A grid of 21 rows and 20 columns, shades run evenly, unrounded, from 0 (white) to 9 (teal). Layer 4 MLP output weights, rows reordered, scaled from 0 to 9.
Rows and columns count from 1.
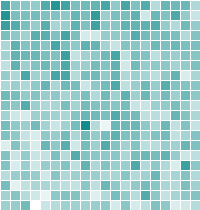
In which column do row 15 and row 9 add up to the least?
1
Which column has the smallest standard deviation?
20
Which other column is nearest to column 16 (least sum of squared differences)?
8
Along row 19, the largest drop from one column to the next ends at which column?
2
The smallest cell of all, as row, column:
21, 4
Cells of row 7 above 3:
18
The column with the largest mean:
7
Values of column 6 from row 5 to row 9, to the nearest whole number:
7 5 5 7 3
